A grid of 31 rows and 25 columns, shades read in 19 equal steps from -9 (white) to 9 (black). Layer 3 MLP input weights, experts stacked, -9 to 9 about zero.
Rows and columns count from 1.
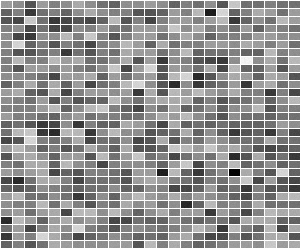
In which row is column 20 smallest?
1
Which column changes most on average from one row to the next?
2
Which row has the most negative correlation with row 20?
31
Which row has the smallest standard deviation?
15
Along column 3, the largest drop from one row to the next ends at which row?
3
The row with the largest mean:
24
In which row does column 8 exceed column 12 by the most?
11
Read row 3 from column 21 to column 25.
2 -1 1 -4 -2
